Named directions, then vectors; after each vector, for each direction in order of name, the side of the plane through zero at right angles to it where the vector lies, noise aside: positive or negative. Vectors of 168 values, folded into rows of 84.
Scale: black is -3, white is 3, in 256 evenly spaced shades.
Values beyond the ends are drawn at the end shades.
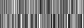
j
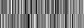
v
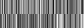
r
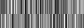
positive, negative, positive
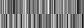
negative, negative, negative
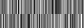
negative, positive, positive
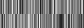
positive, negative, negative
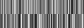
positive, positive, negative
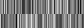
negative, negative, negative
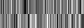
negative, negative, positive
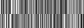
positive, negative, positive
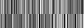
negative, positive, negative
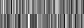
positive, positive, negative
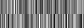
positive, negative, positive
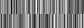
negative, positive, negative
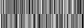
negative, negative, negative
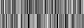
negative, negative, positive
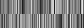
positive, negative, negative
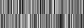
positive, negative, negative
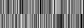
positive, negative, negative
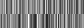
positive, positive, negative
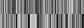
negative, negative, positive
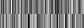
negative, negative, positive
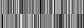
positive, negative, negative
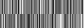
negative, positive, positive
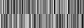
negative, negative, negative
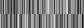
negative, negative, negative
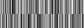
negative, negative, positive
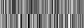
negative, negative, positive
